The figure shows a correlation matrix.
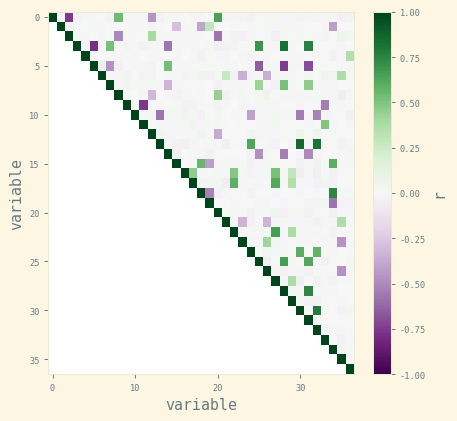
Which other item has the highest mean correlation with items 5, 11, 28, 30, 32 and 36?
13
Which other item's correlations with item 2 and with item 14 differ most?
0
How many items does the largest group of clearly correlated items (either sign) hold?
7
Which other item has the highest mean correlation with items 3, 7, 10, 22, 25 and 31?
28
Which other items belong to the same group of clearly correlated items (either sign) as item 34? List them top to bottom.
1, 15, 18, 19
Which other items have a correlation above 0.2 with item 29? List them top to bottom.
16, 17, 22, 27
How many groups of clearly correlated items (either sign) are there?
8
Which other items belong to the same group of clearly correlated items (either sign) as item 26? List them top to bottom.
6, 21, 23, 35
